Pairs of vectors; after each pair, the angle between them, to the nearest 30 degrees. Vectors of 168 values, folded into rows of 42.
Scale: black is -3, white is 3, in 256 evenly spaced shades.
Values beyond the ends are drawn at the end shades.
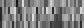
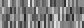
120 degrees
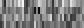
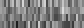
60 degrees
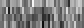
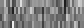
60 degrees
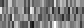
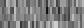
60 degrees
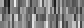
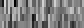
120 degrees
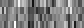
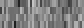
150 degrees
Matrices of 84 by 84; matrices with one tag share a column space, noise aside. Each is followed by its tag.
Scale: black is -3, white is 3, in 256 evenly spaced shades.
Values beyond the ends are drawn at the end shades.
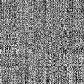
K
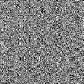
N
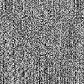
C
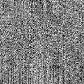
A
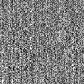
K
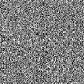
N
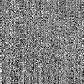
C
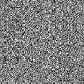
N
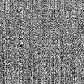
C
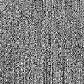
C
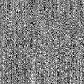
C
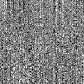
K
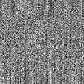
C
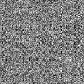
N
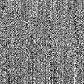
C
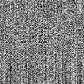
A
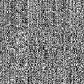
K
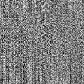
A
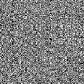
N
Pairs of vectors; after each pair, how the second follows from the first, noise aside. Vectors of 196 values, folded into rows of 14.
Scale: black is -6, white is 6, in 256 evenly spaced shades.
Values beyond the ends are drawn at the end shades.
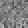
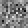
wrapped around, negated, scaled up.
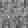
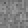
wrapped around, negated, shrunk.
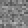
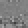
negated, partly zeroed.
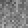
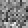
wrapped around, negated, scaled up.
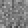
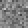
wrapped around, negated.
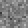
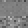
negated, partly zeroed.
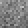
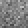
copied.
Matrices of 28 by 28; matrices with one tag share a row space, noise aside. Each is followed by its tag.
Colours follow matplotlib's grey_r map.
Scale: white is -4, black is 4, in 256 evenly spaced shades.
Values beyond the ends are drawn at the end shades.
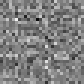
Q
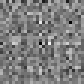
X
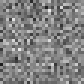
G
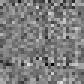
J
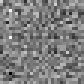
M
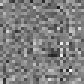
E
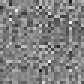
X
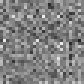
E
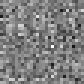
J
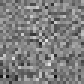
Q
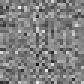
J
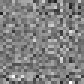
E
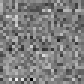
G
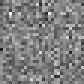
X
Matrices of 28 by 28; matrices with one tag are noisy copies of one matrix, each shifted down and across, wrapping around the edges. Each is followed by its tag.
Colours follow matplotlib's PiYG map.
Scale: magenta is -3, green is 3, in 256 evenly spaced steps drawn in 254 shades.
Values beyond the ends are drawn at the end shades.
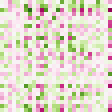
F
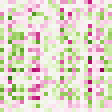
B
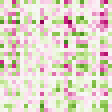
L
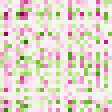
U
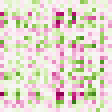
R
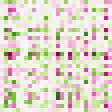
U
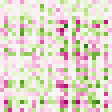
R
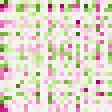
U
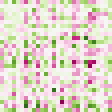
U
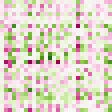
F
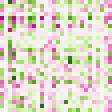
R
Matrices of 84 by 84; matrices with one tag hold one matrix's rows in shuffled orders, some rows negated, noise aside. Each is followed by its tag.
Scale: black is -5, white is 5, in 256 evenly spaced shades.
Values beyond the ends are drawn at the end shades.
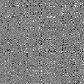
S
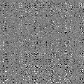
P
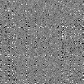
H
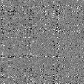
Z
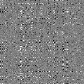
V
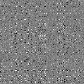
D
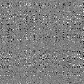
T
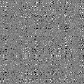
P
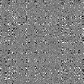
H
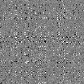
D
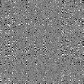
H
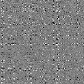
Z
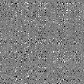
D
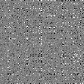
S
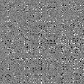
S
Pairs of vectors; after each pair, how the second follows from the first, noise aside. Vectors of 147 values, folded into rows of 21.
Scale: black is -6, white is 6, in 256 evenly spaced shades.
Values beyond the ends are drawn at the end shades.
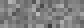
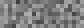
wrapped around, negated.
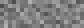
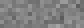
wrapped around, negated, shrunk.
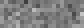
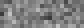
reversed, negated.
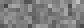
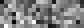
reversed, scaled up.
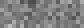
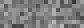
reversed, negated.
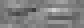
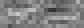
negated.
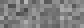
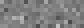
reversed, partly zeroed.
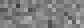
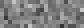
wrapped around, negated.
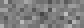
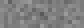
shrunk.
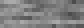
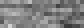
reversed, negated.
